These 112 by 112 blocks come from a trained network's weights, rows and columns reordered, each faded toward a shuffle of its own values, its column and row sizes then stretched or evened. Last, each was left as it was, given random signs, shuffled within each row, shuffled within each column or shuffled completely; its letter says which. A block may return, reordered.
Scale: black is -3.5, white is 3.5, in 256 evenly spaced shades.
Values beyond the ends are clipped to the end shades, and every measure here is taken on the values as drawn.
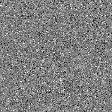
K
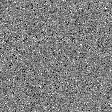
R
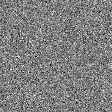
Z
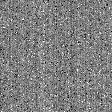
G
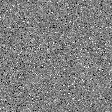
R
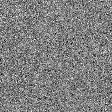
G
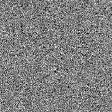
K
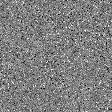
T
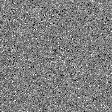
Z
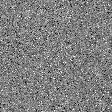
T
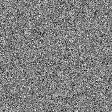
G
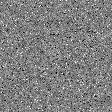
T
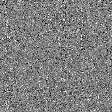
Z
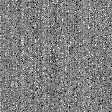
G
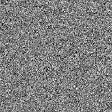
K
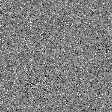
Z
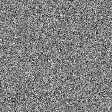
Z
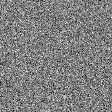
G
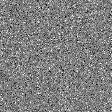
G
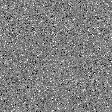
Z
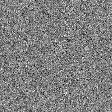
G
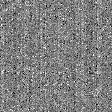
K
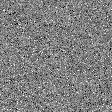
T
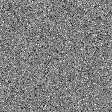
T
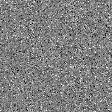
G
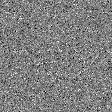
R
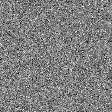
Z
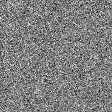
G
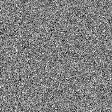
Z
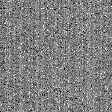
K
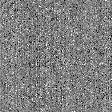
K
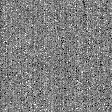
G
